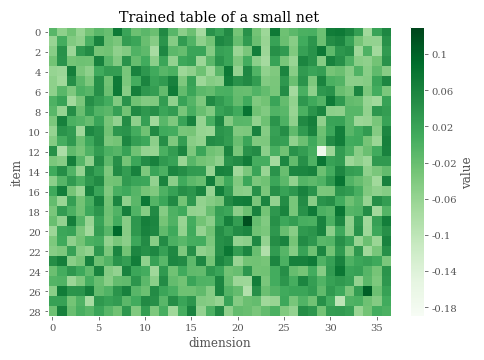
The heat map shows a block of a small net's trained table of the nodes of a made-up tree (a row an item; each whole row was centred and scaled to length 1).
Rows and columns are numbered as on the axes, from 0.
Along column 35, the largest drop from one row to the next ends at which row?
18
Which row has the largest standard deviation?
12
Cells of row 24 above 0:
20
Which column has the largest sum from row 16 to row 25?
31
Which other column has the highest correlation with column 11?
7
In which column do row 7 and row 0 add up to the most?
30
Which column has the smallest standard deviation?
6
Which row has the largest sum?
23
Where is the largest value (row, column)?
19, 21
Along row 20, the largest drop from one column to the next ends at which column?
8
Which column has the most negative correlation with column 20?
32
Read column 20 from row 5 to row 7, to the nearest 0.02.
0.04 -0.02 -0.02
